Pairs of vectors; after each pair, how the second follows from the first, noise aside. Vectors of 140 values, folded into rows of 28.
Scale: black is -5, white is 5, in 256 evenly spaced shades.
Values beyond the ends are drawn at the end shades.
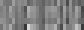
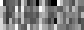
reversed, negated, scaled up.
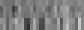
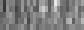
reversed, negated.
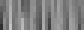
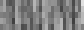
reversed, negated.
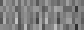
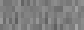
negated, shrunk.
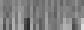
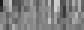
reversed, negated.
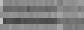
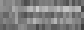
reversed, negated.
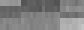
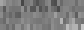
partly zeroed.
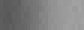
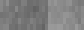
wrapped around, negated, shrunk.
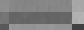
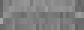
wrapped around, negated, shrunk.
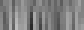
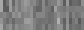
wrapped around, negated, shrunk.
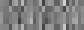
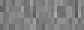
wrapped around, negated, shrunk.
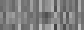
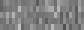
partly zeroed.
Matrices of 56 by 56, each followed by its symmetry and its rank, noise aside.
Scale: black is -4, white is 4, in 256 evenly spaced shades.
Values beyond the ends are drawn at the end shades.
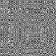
no symmetry, rank three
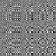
symmetric, rank two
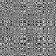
antisymmetric, rank two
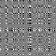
no symmetry, rank two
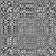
symmetric, rank three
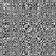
symmetric, rank four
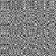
antisymmetric, rank four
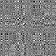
symmetric, rank four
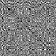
symmetric, rank four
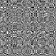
antisymmetric, rank four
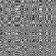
no symmetry, rank three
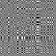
antisymmetric, rank two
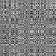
no symmetry, rank three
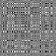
no symmetry, rank two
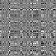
no symmetry, rank two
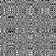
no symmetry, rank four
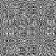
antisymmetric, rank four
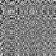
no symmetry, rank three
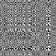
no symmetry, rank two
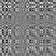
antisymmetric, rank two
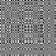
antisymmetric, rank two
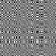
antisymmetric, rank two
